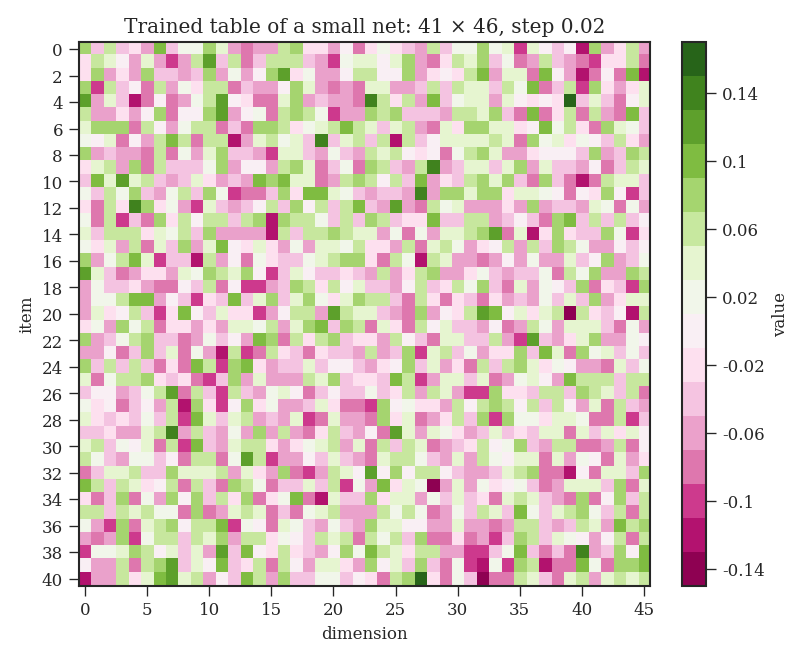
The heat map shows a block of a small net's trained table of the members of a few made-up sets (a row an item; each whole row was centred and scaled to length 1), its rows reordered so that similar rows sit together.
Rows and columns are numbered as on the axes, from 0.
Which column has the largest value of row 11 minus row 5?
27
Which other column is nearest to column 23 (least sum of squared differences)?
16
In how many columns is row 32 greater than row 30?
21
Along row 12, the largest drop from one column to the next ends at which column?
26
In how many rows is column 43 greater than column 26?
17
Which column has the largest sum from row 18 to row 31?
12
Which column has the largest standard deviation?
11
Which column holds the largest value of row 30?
9
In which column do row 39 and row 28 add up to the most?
7
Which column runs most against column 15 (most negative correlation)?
45
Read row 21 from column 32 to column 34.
-0.06 0 -0.08
